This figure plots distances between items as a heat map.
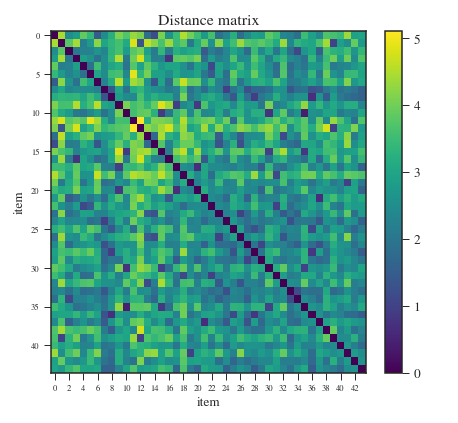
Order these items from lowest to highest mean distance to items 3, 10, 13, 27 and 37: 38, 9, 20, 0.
0, 38, 20, 9
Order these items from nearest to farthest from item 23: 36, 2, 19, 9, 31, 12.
2, 31, 36, 9, 19, 12
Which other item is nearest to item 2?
34
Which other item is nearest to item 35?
10
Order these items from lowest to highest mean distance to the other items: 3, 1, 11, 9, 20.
20, 3, 9, 1, 11
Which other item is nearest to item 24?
7
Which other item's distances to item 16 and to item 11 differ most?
3
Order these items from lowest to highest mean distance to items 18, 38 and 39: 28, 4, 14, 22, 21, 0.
22, 4, 28, 21, 14, 0
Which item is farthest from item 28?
18
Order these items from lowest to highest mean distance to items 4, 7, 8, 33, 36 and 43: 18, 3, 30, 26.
30, 26, 3, 18
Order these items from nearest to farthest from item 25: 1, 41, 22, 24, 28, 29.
28, 29, 41, 24, 22, 1
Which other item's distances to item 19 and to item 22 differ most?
41
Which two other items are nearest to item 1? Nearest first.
39, 12
